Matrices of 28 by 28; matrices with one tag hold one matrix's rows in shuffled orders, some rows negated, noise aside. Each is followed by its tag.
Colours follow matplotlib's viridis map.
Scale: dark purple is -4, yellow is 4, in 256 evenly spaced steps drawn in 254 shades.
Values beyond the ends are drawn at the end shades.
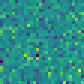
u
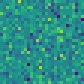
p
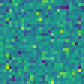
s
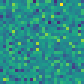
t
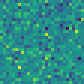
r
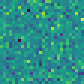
p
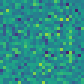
r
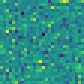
s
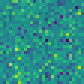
r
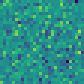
r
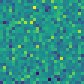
t
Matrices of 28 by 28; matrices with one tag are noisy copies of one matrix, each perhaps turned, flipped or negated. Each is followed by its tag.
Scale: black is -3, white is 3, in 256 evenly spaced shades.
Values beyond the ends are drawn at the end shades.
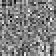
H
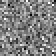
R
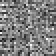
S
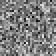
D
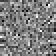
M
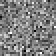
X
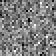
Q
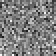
Q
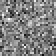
Q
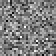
D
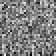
H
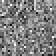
Q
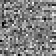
H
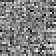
S
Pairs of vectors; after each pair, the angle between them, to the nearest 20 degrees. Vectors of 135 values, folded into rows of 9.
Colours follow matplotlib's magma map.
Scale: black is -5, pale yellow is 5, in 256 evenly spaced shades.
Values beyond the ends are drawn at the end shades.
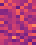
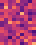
100 degrees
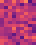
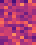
160 degrees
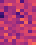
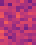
120 degrees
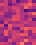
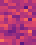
120 degrees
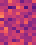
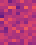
160 degrees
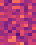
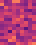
40 degrees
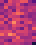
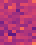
140 degrees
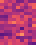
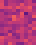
80 degrees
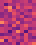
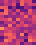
120 degrees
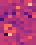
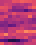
100 degrees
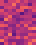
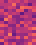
20 degrees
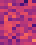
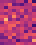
40 degrees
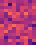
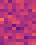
120 degrees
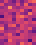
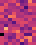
100 degrees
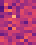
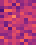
40 degrees
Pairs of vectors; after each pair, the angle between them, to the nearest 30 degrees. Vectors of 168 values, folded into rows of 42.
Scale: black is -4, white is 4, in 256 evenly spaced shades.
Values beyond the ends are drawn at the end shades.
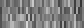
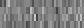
120 degrees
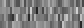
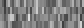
150 degrees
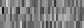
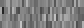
30 degrees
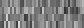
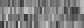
30 degrees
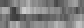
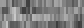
150 degrees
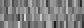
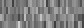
30 degrees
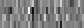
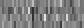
30 degrees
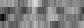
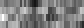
150 degrees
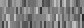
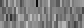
120 degrees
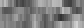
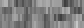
30 degrees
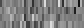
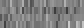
60 degrees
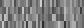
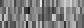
30 degrees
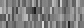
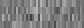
120 degrees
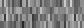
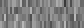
150 degrees
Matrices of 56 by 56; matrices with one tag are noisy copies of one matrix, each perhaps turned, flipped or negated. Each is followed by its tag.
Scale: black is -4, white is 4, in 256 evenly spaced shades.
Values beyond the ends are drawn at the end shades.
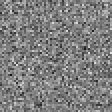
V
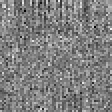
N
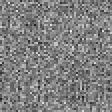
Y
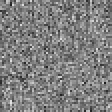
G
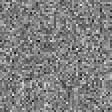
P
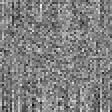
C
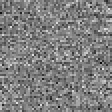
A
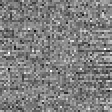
N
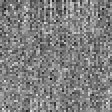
N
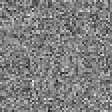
P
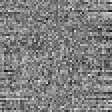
C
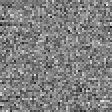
G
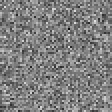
V
